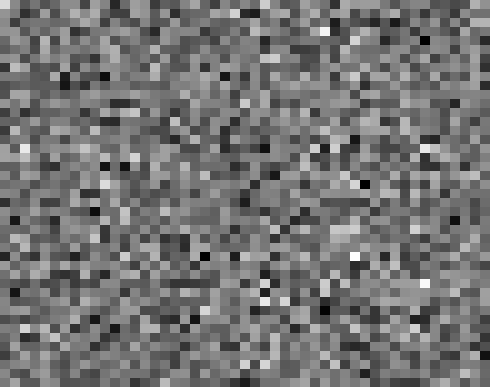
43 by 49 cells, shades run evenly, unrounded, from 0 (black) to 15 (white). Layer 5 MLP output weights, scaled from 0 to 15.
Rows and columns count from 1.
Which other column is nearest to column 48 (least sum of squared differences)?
35
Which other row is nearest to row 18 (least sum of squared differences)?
11
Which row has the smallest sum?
19
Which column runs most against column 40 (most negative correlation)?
18
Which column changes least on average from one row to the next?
22
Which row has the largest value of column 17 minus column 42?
43
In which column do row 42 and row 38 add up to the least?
3
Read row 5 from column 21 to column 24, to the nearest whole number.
6 4 8 6
